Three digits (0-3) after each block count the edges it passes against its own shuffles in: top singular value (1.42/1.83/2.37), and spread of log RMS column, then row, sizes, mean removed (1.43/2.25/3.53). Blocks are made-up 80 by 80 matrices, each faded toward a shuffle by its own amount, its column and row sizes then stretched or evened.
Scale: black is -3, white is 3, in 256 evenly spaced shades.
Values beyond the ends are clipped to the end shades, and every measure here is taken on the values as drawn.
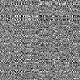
3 1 2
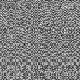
3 0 0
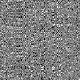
3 2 0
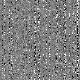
0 3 0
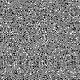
2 0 0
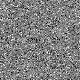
1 0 0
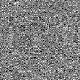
2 0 1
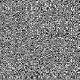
2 1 1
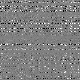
1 1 3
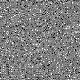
2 0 0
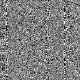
1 2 0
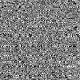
2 0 2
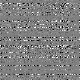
0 1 3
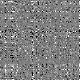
2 2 2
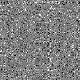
2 1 1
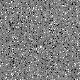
0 1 0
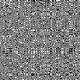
3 1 1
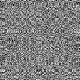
3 0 1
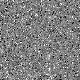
1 1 0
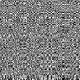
3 1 2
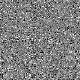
1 1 1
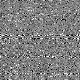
2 0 2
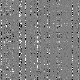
1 3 1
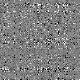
0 2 2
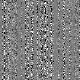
0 3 0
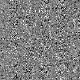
0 2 1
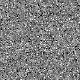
0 1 1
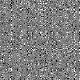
2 2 1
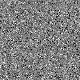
0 0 1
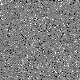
0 0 1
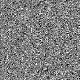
1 1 0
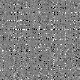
1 2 2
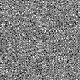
2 0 0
